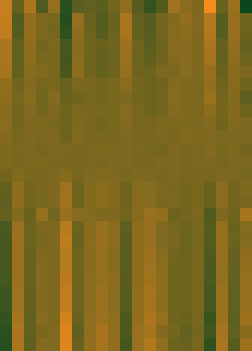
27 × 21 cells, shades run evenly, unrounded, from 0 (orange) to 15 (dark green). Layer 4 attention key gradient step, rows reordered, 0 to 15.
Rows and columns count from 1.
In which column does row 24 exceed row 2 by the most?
1
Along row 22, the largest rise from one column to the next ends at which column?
7
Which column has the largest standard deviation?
6
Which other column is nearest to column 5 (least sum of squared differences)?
17
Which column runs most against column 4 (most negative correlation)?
15
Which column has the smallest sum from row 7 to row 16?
18
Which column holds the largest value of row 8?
21
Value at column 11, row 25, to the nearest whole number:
11
